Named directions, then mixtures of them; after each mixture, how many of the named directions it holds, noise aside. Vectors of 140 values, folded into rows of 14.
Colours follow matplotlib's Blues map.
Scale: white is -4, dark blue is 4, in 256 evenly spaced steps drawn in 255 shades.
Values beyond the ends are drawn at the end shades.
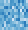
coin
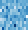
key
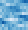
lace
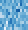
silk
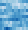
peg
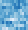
four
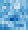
four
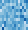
three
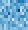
four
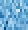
one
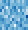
two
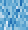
one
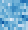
one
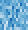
one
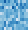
three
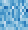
one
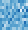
three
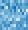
three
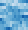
two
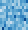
four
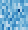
four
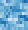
one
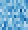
four
